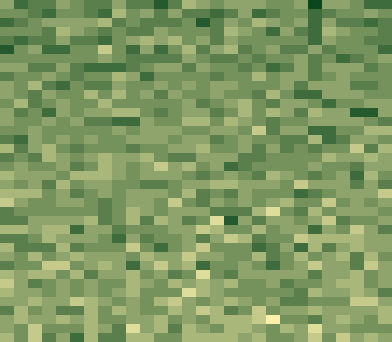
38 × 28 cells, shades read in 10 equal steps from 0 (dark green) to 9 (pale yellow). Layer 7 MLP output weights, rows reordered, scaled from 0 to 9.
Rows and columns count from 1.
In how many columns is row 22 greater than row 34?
7
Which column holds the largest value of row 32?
1
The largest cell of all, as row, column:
36, 20
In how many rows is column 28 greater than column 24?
13
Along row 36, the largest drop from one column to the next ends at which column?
21
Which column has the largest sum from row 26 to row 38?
14
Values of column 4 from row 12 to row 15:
4 2 5 4
